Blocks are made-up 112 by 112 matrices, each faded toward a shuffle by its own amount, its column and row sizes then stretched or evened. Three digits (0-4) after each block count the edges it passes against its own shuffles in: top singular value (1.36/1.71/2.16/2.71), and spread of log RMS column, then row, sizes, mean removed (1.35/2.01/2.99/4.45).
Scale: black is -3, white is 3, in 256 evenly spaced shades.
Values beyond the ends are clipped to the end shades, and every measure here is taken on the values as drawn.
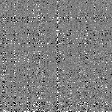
2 3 3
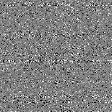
1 1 3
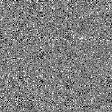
2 2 2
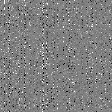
1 3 1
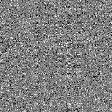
2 1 1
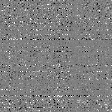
0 2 3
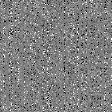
1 3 1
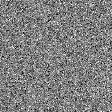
1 1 0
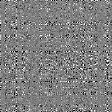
3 3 3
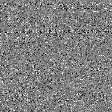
1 0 2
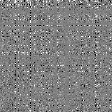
2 3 3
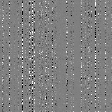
3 4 1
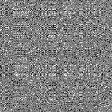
4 1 2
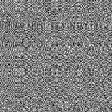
4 1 1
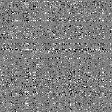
3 2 3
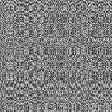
4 1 2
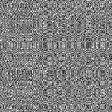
4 1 0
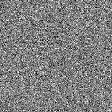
2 0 1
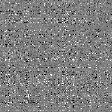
2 2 3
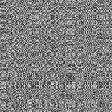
4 0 1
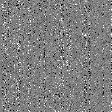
0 3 0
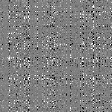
2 4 3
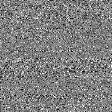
1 0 3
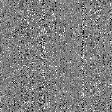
1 3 1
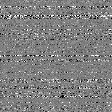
2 0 4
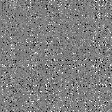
2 2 2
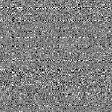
3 1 3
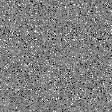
0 1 2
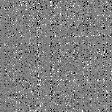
0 3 2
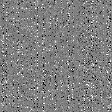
0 3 1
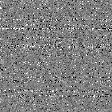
1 1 3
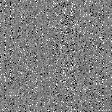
0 3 0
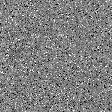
1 0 0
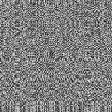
4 1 0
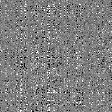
3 3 2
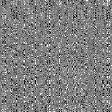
4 3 1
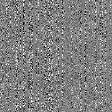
0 4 0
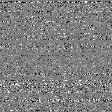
0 0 4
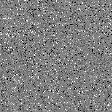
1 1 1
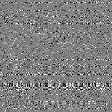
4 0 3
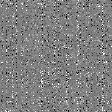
1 3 2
